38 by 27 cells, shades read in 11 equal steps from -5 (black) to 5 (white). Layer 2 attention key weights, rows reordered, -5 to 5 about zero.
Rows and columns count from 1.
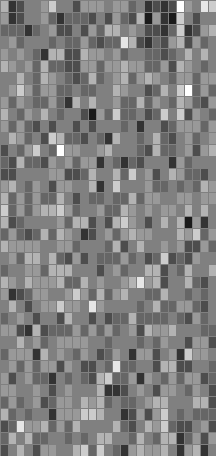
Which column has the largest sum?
15
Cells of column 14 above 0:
7
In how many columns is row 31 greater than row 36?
8
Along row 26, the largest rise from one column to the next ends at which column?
12
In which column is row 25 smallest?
2
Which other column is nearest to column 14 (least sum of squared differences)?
27
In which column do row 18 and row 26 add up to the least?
4
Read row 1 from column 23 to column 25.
5 1 0
